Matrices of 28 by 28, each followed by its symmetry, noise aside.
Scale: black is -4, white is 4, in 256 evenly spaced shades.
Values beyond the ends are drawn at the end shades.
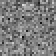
mirrored left to right.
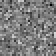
symmetric across the other diagonal.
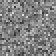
symmetric.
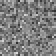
symmetric across the other diagonal.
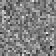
same after a half turn.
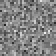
same after a half turn.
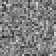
antisymmetric.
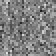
mirrored top to bottom.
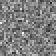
no symmetry.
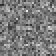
mirrored top to bottom.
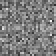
mirrored top to bottom.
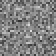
mirrored left to right.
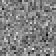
no symmetry.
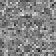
mirrored left to right.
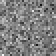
mirrored top to bottom.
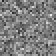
no symmetry.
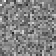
symmetric.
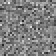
antisymmetric.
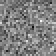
no symmetry.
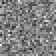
same after a half turn.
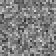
symmetric.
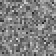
symmetric across the other diagonal.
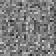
mirrored top to bottom.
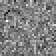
symmetric across the other diagonal.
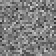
same after a half turn.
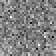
symmetric across the other diagonal.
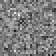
symmetric.
